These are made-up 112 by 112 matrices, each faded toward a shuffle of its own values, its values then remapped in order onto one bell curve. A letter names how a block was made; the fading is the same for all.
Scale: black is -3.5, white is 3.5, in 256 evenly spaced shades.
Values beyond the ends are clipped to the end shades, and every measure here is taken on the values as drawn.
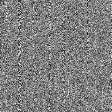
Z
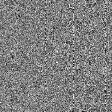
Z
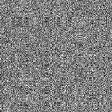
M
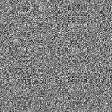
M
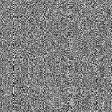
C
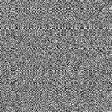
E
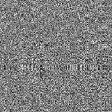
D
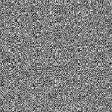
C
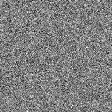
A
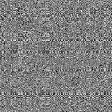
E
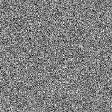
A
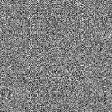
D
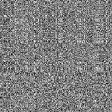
M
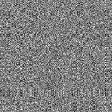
D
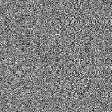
D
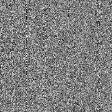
Z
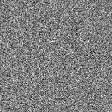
A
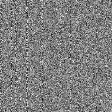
Z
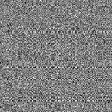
E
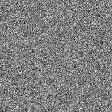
A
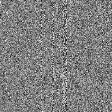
Z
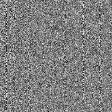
Z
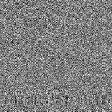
D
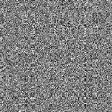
D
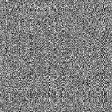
C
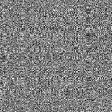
M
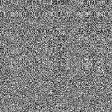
D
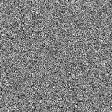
A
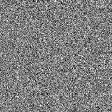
A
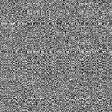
E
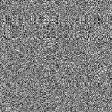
M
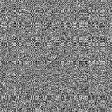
E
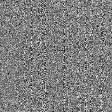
Z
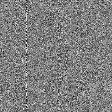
Z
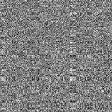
M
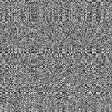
E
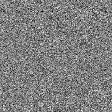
A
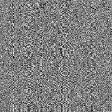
C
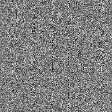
Z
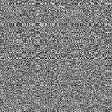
E
